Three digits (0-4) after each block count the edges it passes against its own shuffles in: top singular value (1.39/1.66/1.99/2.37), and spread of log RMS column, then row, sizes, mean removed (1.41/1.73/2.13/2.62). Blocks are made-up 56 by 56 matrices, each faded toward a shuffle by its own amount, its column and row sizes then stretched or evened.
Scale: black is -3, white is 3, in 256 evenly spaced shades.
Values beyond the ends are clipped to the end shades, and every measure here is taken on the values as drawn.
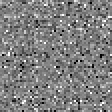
1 0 3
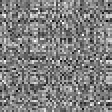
4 2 3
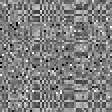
4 0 0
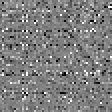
3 1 4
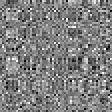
4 1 2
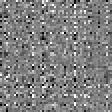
2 4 4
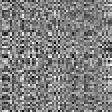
4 4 2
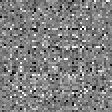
3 2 3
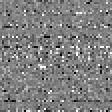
0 1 4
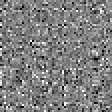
3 2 2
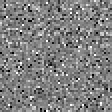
1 0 1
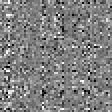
2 4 2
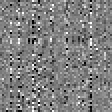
3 4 0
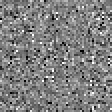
0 2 2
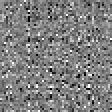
3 3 1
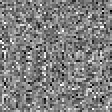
3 3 0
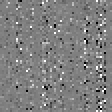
1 4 0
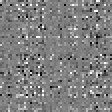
0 4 4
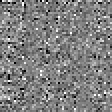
2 3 1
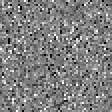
0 0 0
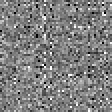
2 3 1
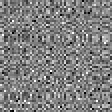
4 0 0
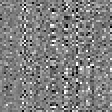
4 4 1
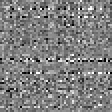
3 1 4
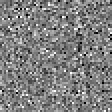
1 0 1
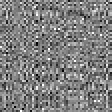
4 4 0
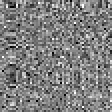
3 0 1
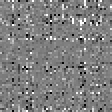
0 4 4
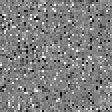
0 2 0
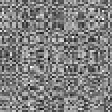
4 0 0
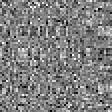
3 0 1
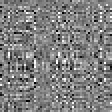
4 3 3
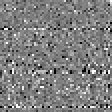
3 1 3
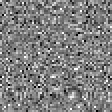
3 0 1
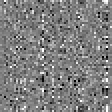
3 4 1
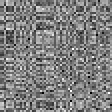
4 1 1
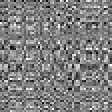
4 0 4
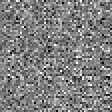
3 2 0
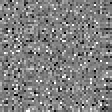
3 0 0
